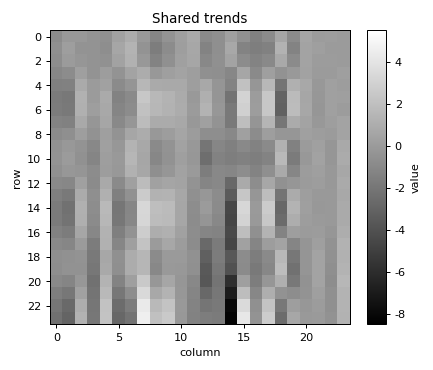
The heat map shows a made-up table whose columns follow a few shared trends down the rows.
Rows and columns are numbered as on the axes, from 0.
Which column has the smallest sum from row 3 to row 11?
14
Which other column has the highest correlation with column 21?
18
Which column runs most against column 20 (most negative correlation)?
23
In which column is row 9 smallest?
12
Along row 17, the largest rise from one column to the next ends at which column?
15
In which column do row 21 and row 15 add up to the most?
7
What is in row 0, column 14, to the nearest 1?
0
